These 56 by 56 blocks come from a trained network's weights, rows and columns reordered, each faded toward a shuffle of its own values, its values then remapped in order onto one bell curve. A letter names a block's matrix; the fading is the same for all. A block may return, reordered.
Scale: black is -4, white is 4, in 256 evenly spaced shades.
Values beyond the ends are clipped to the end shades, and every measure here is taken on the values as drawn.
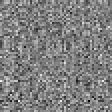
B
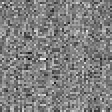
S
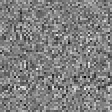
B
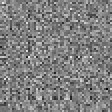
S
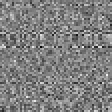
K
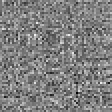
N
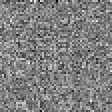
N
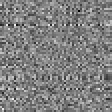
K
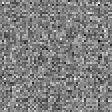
S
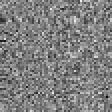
S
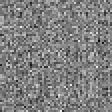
N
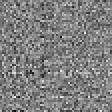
B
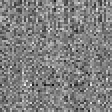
S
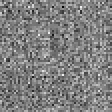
N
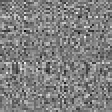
B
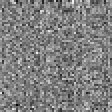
S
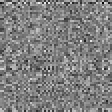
K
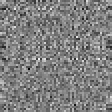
K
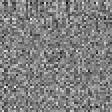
B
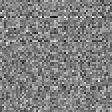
K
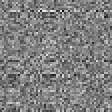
K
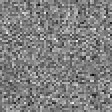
N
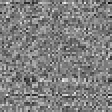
K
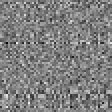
K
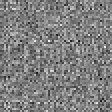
S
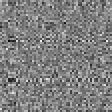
K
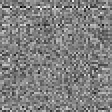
K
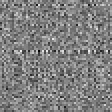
K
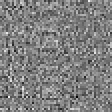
B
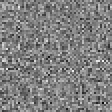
B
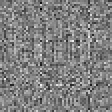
B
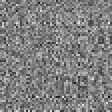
B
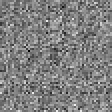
N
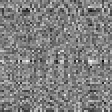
K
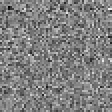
N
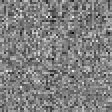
N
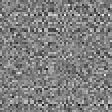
K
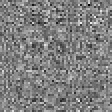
S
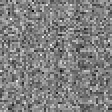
N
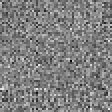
S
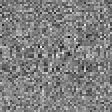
S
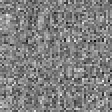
S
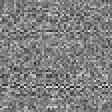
K
